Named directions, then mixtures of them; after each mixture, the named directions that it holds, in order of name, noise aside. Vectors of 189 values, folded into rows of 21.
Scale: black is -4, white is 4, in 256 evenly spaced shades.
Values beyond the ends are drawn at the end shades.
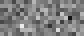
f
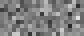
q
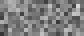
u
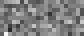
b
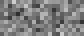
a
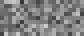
b, q, u.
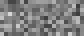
b, u.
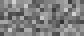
a, u.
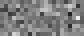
q.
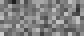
a, b, u.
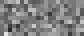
b.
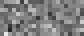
b.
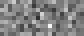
a, f, q.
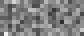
a, b.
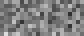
b, q.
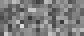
a, b, f.
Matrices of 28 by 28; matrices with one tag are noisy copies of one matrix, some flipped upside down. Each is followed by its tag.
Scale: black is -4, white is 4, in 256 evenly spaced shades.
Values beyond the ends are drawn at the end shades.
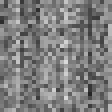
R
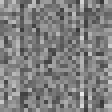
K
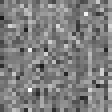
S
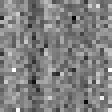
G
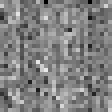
R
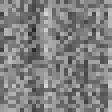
G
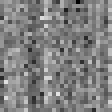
G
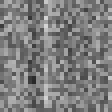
G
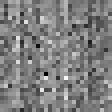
R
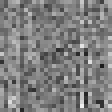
K
